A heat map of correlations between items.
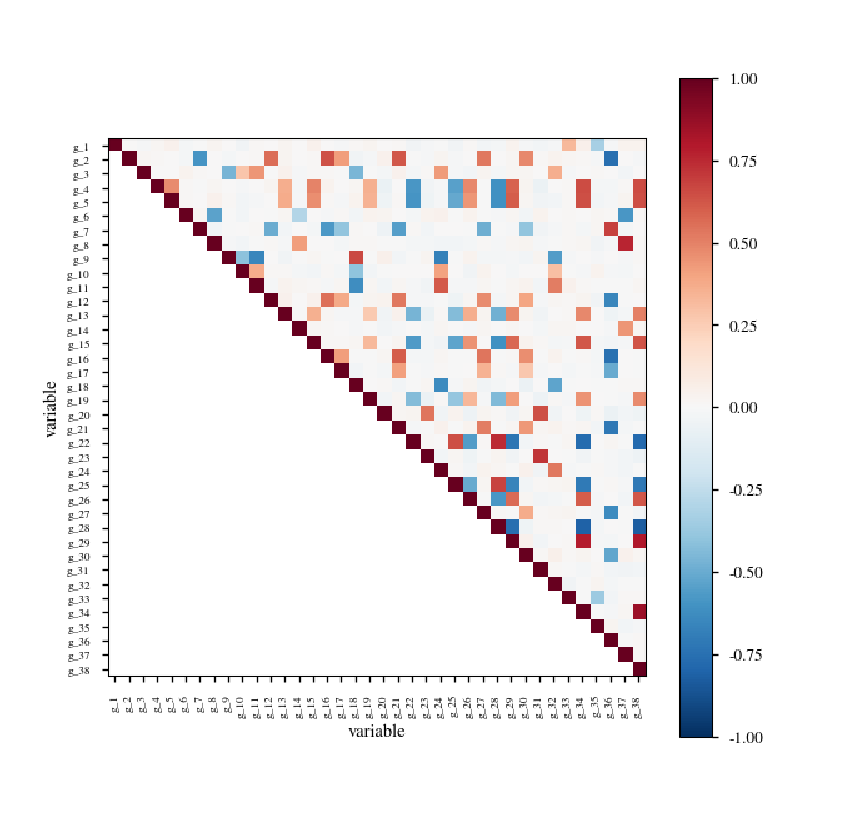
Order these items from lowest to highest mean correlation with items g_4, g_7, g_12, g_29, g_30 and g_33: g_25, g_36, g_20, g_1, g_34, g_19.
g_25, g_36, g_20, g_1, g_19, g_34
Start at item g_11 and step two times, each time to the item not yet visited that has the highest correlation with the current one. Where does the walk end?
g_32
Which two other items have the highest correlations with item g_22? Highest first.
g_28, g_25
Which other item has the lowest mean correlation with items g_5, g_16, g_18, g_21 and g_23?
g_36
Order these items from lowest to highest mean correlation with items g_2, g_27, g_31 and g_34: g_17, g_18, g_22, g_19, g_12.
g_22, g_18, g_19, g_17, g_12
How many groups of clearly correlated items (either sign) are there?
6
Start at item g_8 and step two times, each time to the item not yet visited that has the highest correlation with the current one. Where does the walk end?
g_14
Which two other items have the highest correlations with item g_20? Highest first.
g_31, g_23
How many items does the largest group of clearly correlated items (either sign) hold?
12
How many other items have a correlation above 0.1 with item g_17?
6
